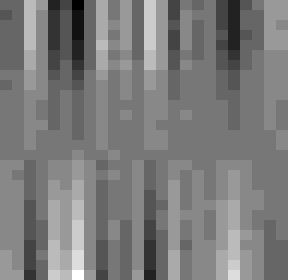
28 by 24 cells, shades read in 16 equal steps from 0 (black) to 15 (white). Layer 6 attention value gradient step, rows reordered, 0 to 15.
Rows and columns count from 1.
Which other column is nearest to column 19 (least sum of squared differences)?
15
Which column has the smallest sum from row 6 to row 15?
7
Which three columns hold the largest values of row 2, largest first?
13, 3, 9
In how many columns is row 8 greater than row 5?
13
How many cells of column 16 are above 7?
8
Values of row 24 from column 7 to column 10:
12 8 6 8
